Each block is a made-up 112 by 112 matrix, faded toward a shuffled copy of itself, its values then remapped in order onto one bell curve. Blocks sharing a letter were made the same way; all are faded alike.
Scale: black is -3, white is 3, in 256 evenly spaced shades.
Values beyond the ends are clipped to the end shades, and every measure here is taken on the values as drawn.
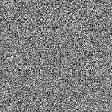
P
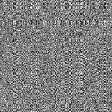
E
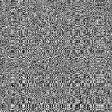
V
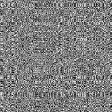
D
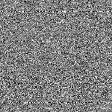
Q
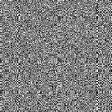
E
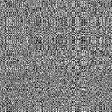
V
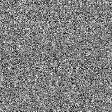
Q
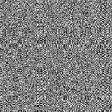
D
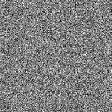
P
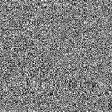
P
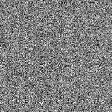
P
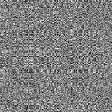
D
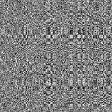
E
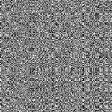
V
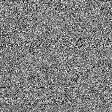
Q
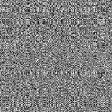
D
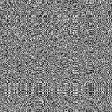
V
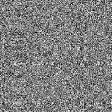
P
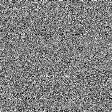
Q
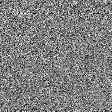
Q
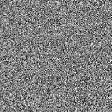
P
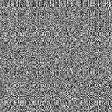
D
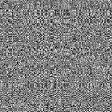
D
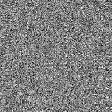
P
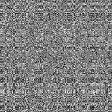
D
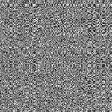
D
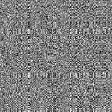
E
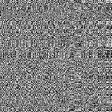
V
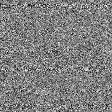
Q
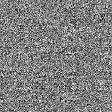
P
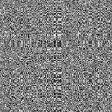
E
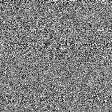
Q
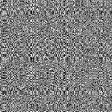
E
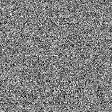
Q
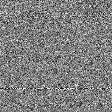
Q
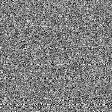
Q
